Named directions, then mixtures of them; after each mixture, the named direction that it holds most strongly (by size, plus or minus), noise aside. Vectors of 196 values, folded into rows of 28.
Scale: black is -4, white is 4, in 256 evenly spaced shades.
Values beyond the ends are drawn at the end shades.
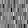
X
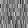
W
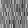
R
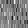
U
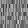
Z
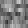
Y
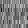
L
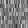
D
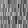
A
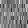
X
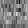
Y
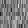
A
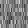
W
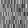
R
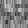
Y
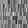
A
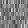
D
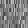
D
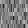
X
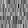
A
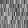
W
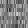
D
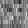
Y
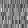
L
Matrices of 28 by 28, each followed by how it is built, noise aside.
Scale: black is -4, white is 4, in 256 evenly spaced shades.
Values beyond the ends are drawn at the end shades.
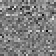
uneven rows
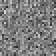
blocks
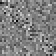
banded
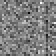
repeating rows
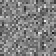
repeating rows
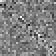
banded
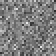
Hankel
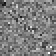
banded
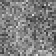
smooth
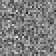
repeating rows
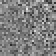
upper triangular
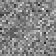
Hankel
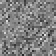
Hankel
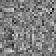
low rank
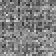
blocks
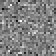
uneven rows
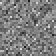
Hankel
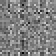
low rank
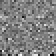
uneven rows
